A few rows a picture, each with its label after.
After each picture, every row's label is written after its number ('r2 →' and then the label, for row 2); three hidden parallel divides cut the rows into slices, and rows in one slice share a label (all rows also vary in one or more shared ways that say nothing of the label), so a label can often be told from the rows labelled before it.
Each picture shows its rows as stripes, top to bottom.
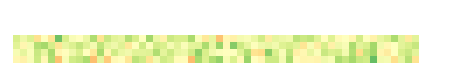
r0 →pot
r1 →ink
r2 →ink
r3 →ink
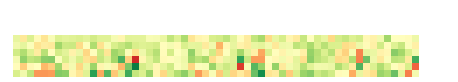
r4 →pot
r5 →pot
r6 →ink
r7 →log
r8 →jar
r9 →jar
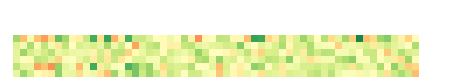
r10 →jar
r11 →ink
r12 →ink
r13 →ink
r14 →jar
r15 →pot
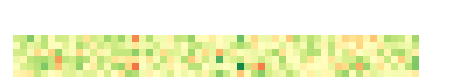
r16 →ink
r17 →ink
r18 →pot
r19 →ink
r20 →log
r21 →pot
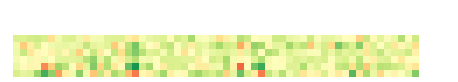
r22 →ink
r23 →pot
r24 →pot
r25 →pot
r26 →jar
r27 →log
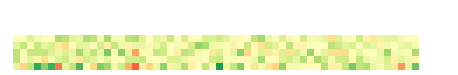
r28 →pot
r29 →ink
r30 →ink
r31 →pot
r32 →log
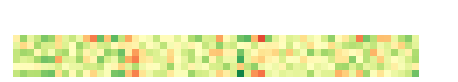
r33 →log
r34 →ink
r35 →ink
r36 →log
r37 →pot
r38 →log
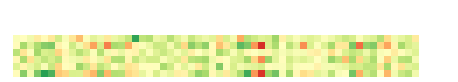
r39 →pot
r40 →log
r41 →ink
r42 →ink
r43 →ink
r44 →log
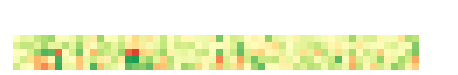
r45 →ink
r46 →ink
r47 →log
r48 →jar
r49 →jar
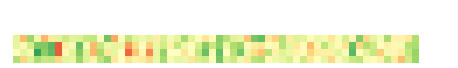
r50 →pot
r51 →log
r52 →log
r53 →ink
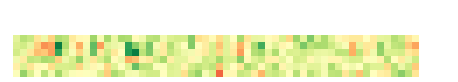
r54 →pot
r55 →jar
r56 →jar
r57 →ink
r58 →pot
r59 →ink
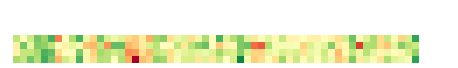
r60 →log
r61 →log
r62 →log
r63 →log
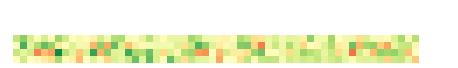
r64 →ink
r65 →log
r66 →jar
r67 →pot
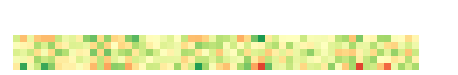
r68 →jar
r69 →ink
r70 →pot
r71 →ink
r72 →log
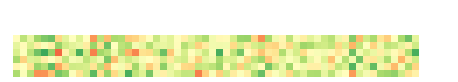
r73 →log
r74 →pot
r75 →log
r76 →pot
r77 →ink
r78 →jar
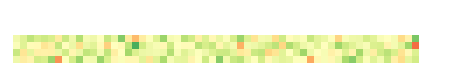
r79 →ink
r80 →pot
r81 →pot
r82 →ink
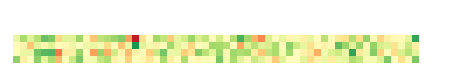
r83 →log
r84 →pot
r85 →log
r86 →ink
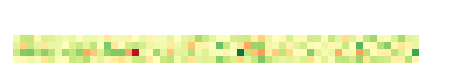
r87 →ink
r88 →pot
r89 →log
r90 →pot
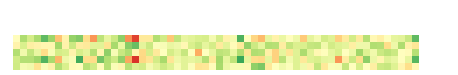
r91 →log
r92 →pot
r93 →pot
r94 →log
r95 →pot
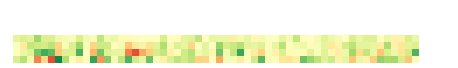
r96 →ink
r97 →ink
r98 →log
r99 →jar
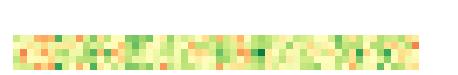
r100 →jar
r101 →pot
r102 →jar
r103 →pot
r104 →jar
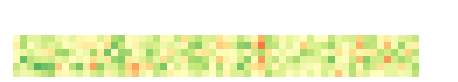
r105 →ink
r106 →ink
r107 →pot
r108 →ink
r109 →log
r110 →ink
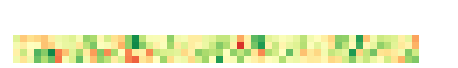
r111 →jar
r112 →jar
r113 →log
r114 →log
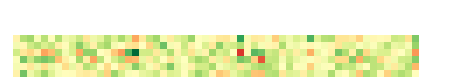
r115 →ink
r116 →ink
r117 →jar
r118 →log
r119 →pot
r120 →ink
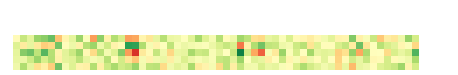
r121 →log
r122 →jar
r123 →log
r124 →ink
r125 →pot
